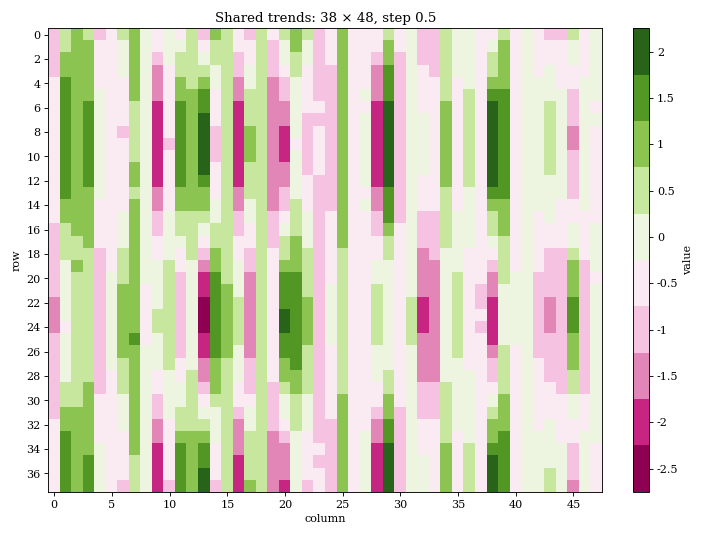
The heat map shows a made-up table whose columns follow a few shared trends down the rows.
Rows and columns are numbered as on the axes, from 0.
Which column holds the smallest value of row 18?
32
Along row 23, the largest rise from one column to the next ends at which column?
14
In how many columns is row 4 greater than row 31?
11
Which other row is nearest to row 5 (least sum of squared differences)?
13
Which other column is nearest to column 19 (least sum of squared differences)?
30
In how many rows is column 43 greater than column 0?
26
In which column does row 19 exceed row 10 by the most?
20
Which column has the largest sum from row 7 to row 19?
29
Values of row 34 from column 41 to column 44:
0 0 0 0
